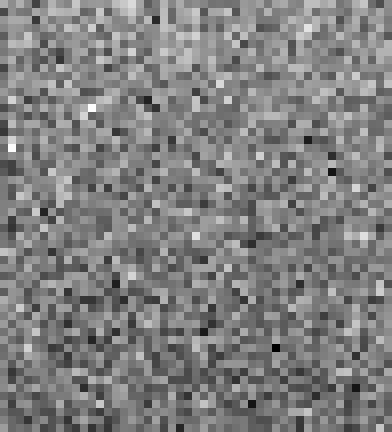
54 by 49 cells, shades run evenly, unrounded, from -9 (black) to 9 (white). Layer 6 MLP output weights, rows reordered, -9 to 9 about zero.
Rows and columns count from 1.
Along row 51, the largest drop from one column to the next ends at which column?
32
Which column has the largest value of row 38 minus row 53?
38
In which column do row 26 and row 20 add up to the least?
37
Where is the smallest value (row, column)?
44, 35
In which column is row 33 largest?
15
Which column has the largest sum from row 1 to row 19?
2
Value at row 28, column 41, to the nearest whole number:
-3
